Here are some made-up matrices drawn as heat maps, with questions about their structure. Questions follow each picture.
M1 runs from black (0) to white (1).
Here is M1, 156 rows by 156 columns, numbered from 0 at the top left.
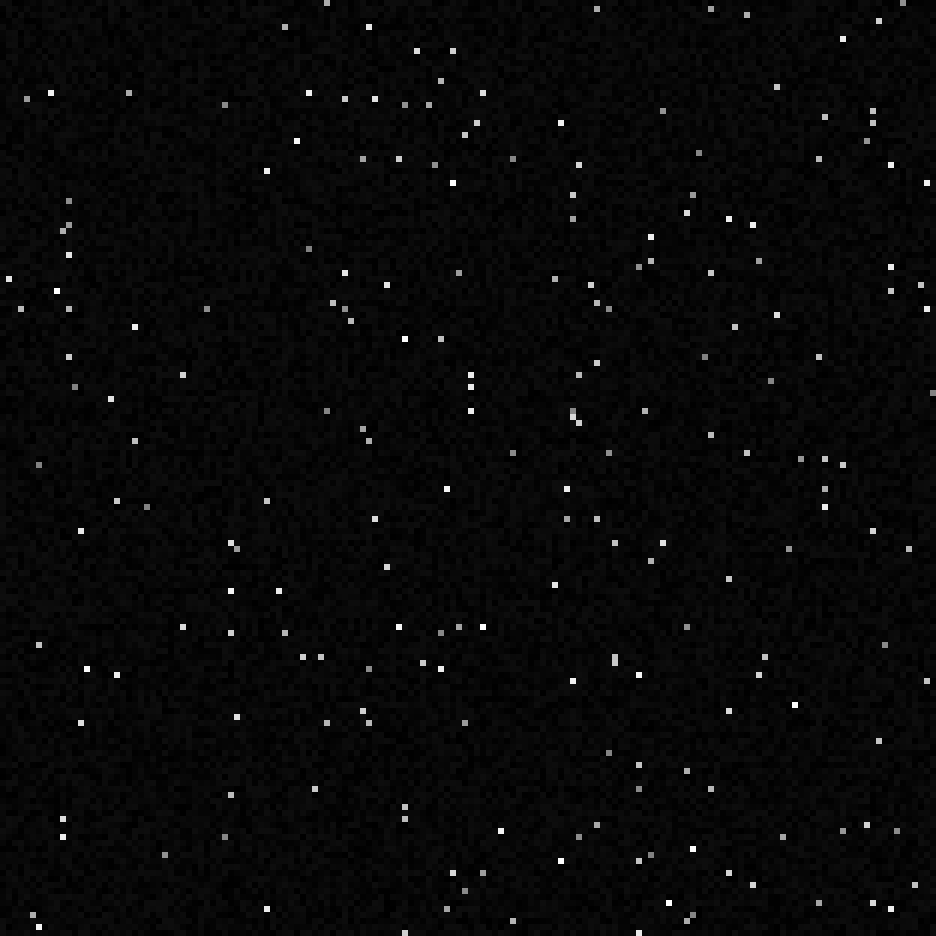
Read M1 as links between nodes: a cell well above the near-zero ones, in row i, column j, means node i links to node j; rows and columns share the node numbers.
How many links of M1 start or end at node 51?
8
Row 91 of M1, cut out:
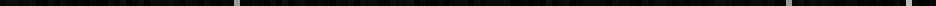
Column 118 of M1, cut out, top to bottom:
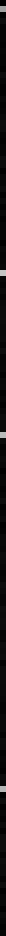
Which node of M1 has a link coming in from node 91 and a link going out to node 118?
node 131
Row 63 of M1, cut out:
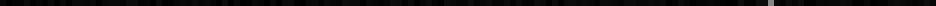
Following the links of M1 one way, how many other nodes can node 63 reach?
2
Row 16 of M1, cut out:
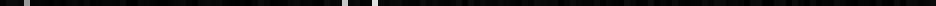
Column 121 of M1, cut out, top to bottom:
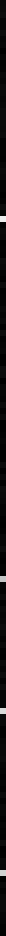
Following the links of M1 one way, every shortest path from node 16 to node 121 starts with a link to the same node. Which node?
node 62
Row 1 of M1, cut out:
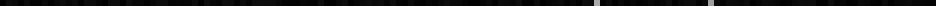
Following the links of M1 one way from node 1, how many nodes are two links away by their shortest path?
2
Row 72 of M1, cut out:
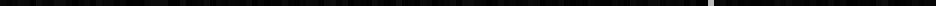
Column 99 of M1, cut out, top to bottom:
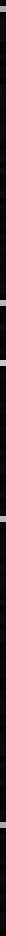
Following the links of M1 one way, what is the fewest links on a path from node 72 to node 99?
3
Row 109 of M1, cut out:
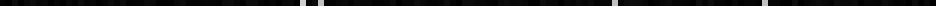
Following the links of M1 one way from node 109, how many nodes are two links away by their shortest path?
4
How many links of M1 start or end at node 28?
1
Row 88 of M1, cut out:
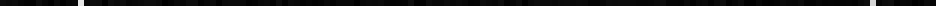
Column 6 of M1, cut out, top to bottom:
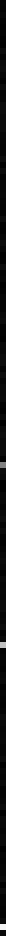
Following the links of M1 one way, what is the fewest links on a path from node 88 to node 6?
5
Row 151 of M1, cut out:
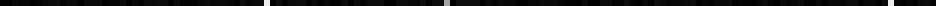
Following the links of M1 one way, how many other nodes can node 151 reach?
7
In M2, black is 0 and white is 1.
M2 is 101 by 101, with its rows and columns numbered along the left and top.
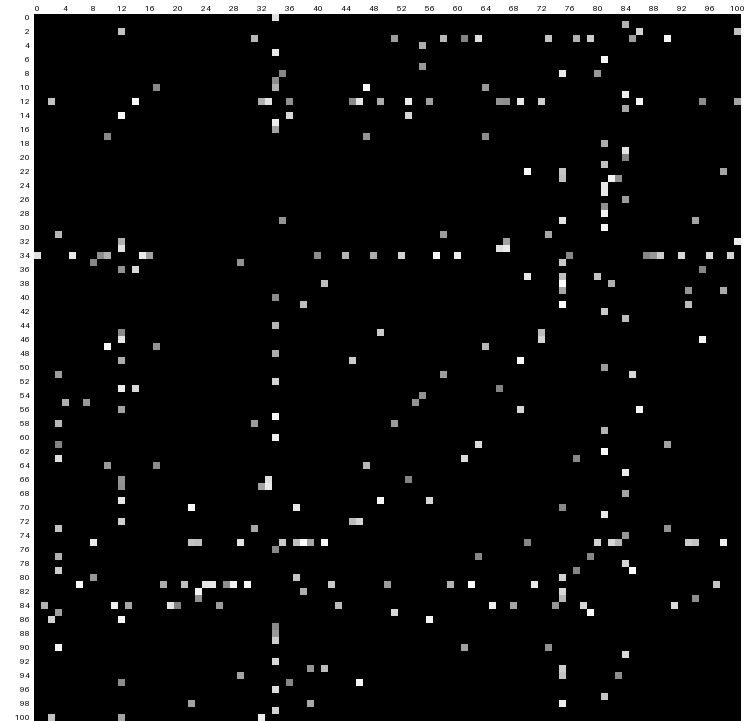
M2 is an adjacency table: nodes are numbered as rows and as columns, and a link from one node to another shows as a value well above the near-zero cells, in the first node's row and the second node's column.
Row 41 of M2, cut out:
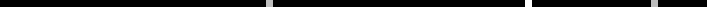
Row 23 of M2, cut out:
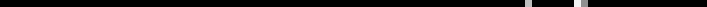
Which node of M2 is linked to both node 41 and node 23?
node 75
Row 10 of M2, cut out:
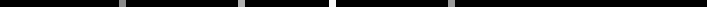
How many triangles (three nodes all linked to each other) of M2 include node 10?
3
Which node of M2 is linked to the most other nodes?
node 34
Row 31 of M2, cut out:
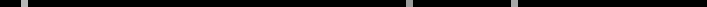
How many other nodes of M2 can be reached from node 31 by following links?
10
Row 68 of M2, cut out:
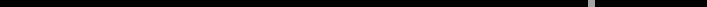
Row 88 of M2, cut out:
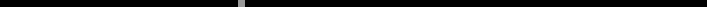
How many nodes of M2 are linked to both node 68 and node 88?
0
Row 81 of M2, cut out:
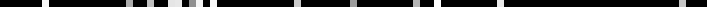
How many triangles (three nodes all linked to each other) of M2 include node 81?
0
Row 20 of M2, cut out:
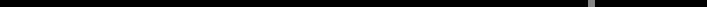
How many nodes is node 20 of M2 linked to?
1
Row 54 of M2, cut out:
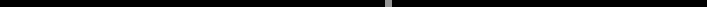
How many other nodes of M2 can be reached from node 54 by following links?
3
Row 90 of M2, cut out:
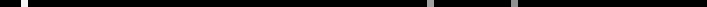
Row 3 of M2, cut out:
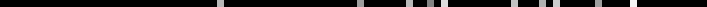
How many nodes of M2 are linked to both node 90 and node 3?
2
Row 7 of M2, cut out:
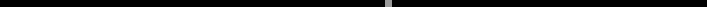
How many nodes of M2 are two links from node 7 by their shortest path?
2
